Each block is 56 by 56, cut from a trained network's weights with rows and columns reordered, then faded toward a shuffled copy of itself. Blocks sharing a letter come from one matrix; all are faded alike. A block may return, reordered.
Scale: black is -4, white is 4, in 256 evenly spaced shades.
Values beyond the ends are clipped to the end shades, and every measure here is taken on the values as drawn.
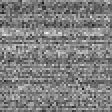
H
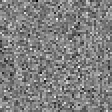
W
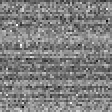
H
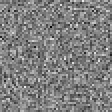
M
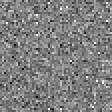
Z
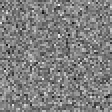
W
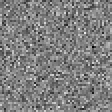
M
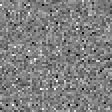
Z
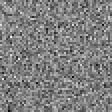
M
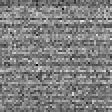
H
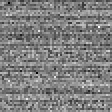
H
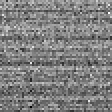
H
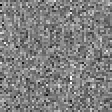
W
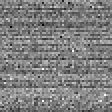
H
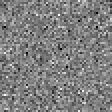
Z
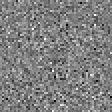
Z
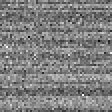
H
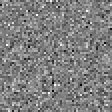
Z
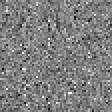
Z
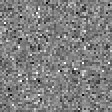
Z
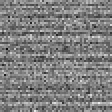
H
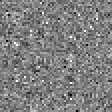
Z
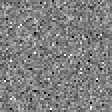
Z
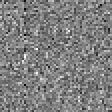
W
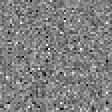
Z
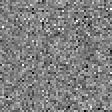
Z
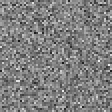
M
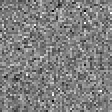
W
